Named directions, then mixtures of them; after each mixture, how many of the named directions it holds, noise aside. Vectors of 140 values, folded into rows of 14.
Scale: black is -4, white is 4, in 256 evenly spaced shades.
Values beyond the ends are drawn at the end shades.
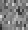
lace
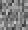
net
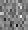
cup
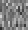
three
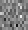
one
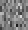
two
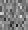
one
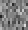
two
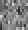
one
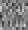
three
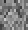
three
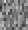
two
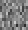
three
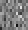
two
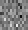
one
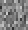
three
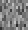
three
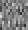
three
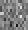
one
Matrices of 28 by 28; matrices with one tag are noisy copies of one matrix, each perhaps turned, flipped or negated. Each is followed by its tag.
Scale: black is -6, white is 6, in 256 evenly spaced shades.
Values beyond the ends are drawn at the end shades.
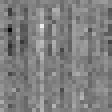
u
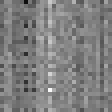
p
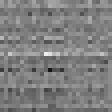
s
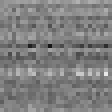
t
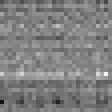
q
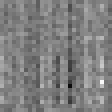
u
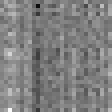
q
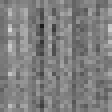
u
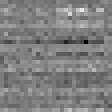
u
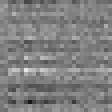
u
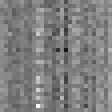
t
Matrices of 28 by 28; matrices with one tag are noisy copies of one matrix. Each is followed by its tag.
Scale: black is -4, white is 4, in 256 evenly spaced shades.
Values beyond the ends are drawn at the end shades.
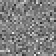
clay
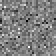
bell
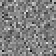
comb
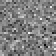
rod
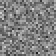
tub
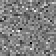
tub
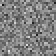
comb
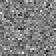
tub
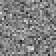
tub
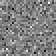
clay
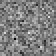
rod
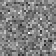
rod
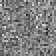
bell
